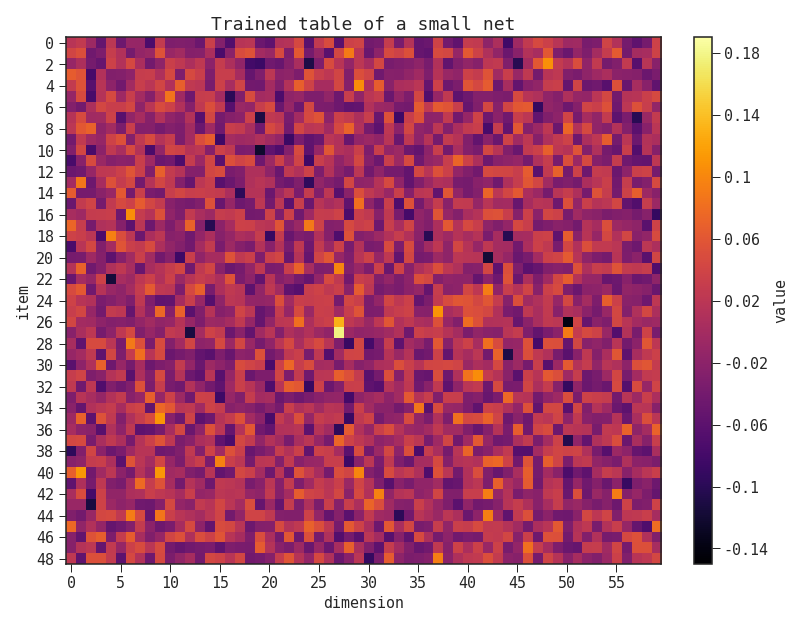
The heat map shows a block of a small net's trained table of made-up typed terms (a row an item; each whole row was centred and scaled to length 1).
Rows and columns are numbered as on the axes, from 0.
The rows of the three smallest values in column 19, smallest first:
10, 7, 2
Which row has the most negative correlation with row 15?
43
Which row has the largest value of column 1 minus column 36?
40
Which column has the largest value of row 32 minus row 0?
57
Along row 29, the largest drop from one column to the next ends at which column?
44
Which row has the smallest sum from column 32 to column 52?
5
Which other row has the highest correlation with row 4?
42
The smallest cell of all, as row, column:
26, 50
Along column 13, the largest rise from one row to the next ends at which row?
9
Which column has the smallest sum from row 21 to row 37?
20
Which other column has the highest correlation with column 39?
52
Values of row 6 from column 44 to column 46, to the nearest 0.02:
0.04 0.06 0.06
